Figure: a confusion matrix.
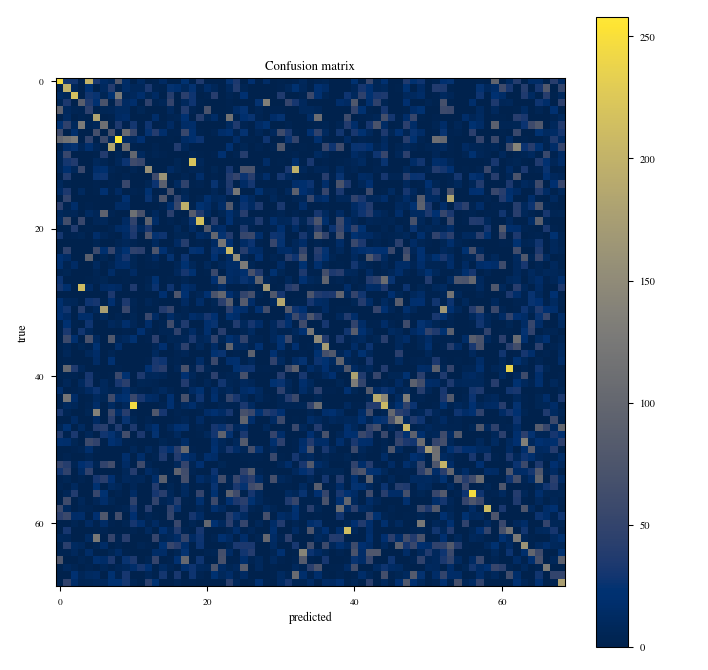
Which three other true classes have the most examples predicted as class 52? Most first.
31, 8, 56
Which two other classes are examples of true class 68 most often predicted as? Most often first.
47, 54
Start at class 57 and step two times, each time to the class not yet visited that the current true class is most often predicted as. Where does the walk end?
61
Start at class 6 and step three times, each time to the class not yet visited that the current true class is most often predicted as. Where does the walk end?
59
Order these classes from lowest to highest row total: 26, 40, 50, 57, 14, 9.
26, 14, 40, 57, 9, 50
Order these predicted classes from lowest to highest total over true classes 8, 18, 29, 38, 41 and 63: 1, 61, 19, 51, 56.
56, 61, 19, 1, 51
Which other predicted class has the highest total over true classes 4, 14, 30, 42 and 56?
23
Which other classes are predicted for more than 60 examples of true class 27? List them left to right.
22, 36, 44, 54, 55, 56
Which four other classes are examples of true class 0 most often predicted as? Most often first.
4, 59, 8, 42
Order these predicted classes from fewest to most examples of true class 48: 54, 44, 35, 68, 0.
35, 68, 0, 44, 54
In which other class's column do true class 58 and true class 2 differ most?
8
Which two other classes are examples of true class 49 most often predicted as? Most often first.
63, 25
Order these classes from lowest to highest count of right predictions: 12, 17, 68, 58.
12, 68, 17, 58
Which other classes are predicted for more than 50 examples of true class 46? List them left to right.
25, 30, 45, 67
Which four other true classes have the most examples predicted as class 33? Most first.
64, 65, 24, 23
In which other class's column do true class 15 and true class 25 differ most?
24
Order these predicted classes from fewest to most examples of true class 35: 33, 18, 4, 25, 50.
33, 50, 18, 25, 4
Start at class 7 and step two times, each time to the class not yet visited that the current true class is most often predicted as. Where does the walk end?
62
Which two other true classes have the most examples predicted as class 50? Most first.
53, 34
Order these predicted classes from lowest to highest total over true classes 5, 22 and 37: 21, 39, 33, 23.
33, 21, 39, 23
